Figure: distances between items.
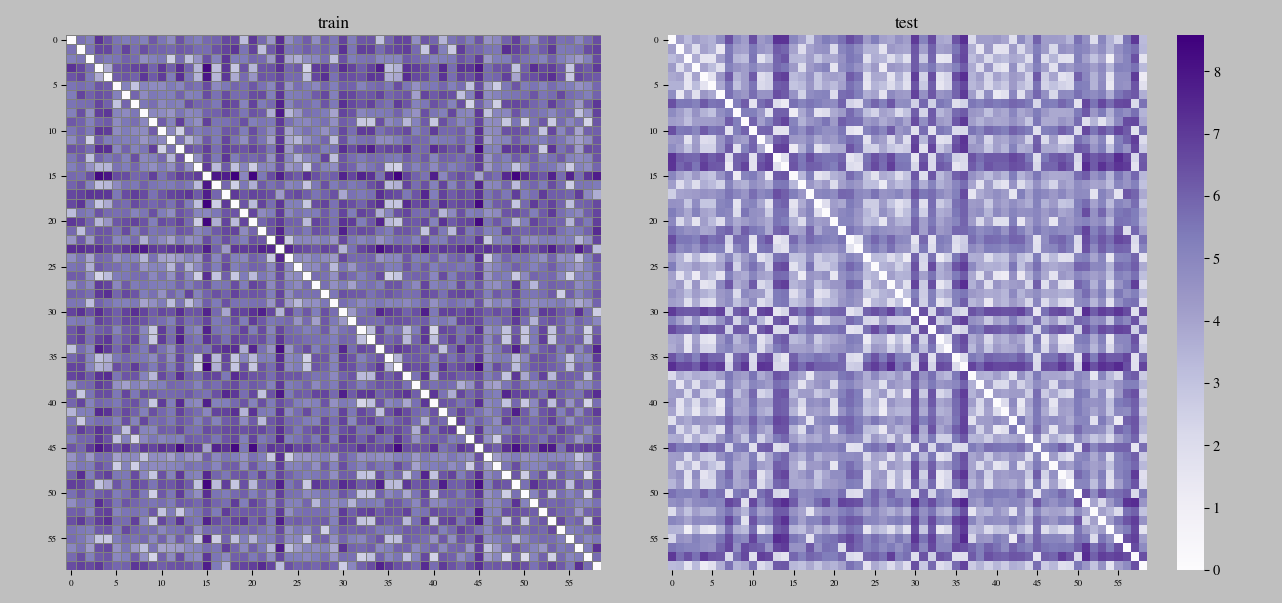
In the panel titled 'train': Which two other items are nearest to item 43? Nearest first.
6, 38
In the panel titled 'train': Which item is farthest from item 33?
12
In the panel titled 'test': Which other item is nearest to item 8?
15
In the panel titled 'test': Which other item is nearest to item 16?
26
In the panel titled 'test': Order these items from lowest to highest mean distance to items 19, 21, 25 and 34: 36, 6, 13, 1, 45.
1, 6, 45, 13, 36
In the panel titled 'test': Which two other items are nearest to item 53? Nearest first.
9, 51
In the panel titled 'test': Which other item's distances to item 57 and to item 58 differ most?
4
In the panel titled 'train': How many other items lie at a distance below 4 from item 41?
3
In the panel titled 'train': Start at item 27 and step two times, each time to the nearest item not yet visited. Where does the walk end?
31
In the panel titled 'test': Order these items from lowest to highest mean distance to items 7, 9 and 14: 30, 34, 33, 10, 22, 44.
10, 22, 30, 44, 34, 33
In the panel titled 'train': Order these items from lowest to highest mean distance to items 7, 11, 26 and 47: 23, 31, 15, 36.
36, 31, 15, 23
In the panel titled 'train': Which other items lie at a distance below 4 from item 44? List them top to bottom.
5, 7, 47
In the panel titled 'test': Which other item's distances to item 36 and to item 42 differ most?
55
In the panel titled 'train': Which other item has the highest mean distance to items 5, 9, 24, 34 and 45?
23
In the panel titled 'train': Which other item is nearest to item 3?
26
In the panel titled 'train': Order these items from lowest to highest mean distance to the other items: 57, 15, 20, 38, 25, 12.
57, 25, 38, 20, 12, 15
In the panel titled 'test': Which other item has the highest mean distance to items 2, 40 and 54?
36
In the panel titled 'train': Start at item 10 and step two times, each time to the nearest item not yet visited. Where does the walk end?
52
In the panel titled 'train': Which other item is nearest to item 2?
11
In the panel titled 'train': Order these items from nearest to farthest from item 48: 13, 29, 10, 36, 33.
33, 29, 13, 36, 10
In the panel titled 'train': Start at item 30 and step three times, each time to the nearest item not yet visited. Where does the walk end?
17
